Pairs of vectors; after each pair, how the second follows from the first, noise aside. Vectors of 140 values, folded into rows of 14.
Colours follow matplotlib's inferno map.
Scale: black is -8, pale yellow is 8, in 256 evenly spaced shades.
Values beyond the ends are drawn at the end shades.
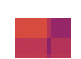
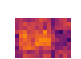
wrapped around, scaled up.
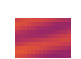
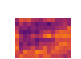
wrapped around, negated, scaled up.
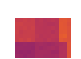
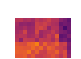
negated, scaled up.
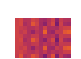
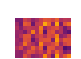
negated, scaled up.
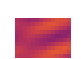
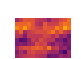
wrapped around, negated, scaled up.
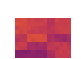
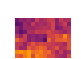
negated, scaled up.
